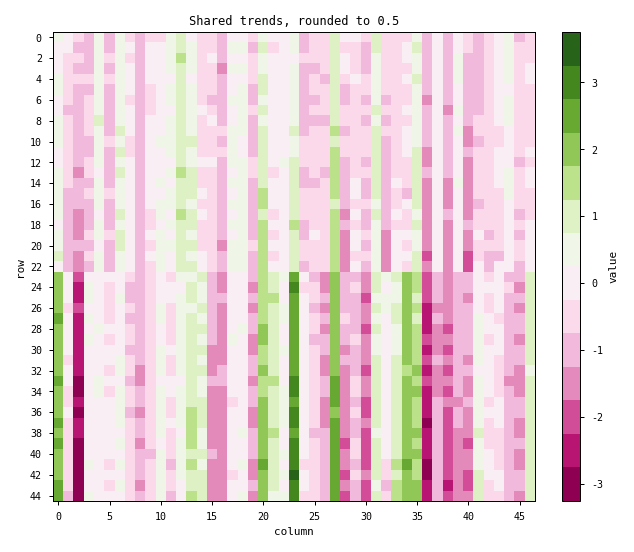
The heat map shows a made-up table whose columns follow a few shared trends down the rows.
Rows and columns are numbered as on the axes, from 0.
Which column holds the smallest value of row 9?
40
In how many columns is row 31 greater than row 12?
18
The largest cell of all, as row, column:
42, 23
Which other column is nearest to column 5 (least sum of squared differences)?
24
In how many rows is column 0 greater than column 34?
26
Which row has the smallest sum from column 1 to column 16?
43
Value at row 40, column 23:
3
